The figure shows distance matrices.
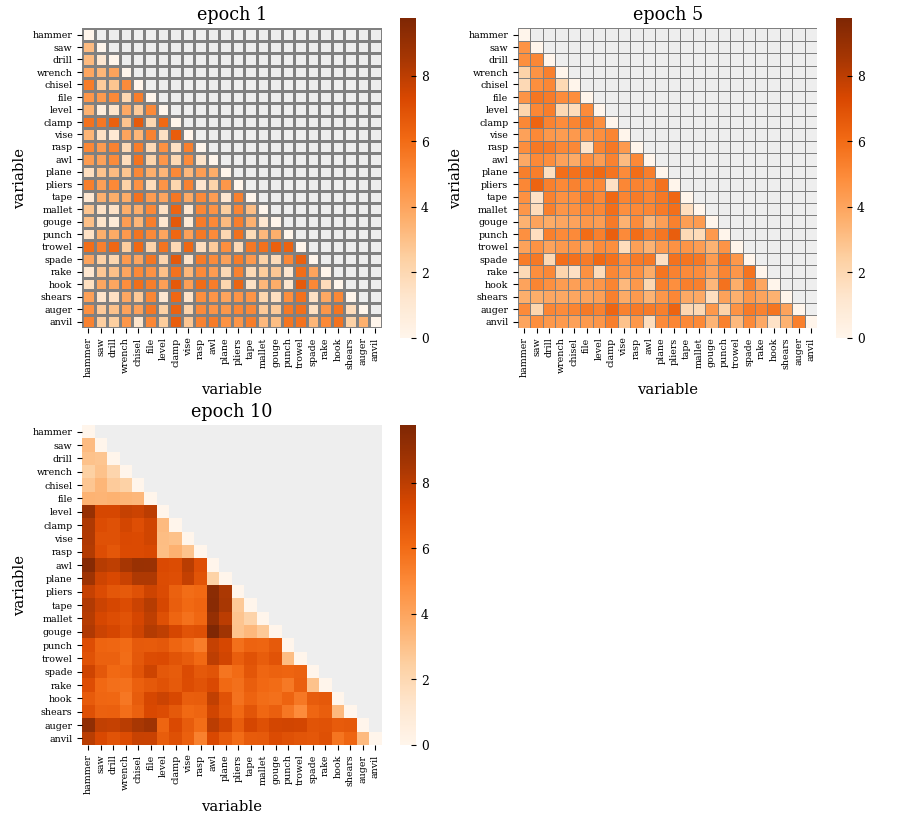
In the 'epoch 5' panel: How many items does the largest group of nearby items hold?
5
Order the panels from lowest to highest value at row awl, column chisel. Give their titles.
epoch 5, epoch 1, epoch 10
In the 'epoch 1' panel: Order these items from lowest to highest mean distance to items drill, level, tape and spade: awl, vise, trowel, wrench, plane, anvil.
vise, plane, anvil, wrench, awl, trowel
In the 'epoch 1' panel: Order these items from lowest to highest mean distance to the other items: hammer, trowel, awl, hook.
hammer, awl, hook, trowel
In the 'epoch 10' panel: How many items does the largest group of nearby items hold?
6
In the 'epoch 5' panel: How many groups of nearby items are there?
8
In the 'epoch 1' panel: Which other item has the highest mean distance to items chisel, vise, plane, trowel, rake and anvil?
clamp
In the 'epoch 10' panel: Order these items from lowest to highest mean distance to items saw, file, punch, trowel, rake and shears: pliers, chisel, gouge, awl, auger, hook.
chisel, hook, pliers, gouge, auger, awl
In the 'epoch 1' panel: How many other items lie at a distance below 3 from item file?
6
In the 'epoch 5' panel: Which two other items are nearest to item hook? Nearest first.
anvil, awl
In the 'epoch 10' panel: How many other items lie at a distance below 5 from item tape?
3
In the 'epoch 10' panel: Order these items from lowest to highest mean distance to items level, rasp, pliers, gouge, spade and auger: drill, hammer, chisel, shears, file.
shears, drill, chisel, file, hammer
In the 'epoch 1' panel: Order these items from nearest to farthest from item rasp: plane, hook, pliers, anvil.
pliers, plane, anvil, hook
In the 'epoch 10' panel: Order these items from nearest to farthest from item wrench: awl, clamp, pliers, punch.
punch, pliers, clamp, awl
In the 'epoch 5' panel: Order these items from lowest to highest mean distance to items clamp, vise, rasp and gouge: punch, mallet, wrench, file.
file, wrench, mallet, punch
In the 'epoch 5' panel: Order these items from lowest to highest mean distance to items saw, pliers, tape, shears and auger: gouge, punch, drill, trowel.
punch, gouge, trowel, drill
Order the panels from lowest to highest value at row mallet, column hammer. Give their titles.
epoch 1, epoch 5, epoch 10
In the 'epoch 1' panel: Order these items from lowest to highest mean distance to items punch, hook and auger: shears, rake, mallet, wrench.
rake, mallet, shears, wrench
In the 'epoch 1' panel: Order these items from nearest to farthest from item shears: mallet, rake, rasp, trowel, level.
level, mallet, rake, rasp, trowel
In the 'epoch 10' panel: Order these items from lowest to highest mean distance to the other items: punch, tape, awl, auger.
punch, tape, auger, awl
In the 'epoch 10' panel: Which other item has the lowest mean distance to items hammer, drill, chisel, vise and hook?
wrench
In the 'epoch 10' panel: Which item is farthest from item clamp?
hammer
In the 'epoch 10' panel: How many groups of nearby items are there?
8
